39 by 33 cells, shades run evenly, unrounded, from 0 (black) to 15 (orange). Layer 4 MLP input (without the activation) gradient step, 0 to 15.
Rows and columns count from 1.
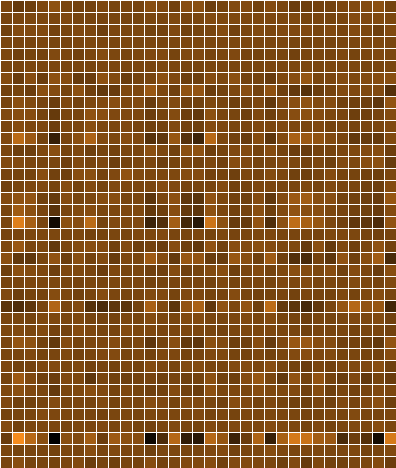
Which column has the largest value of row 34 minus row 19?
5
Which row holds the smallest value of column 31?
37
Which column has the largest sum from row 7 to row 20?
2
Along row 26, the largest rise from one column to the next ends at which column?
23
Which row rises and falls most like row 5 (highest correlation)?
25
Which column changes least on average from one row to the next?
12
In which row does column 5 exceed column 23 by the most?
7
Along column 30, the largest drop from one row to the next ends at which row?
27
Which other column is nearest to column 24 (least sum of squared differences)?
10
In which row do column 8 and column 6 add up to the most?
19
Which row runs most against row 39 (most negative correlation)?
24
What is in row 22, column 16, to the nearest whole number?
9
